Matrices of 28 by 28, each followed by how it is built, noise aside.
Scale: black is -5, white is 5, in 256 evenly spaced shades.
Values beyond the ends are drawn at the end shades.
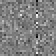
uneven columns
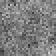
smooth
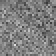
Toeplitz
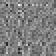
low rank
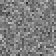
noise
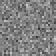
noise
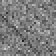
Toeplitz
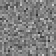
noise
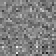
low rank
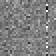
uneven columns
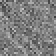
Toeplitz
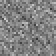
Toeplitz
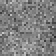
smooth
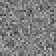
noise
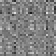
low rank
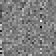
uneven columns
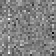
uneven columns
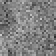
smooth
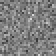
noise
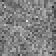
smooth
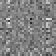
low rank
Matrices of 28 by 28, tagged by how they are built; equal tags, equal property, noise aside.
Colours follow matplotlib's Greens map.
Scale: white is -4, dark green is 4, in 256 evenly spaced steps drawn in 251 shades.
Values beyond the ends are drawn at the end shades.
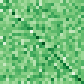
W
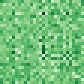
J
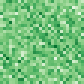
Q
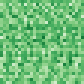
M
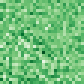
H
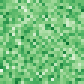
Q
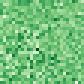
H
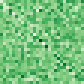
W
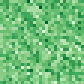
Q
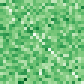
W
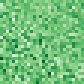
H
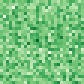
M
